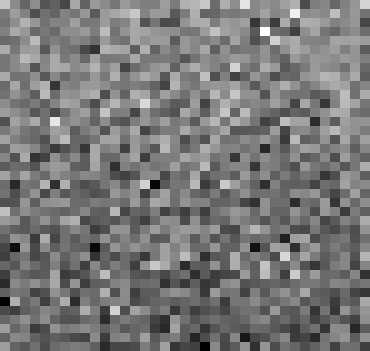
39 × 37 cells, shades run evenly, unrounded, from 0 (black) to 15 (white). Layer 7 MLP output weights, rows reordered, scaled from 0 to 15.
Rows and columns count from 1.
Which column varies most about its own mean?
21
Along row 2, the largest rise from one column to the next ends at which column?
30
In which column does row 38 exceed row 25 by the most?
15
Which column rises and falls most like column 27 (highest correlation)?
16
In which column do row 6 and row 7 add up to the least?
9
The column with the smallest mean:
26
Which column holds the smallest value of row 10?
6
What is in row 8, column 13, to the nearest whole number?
4
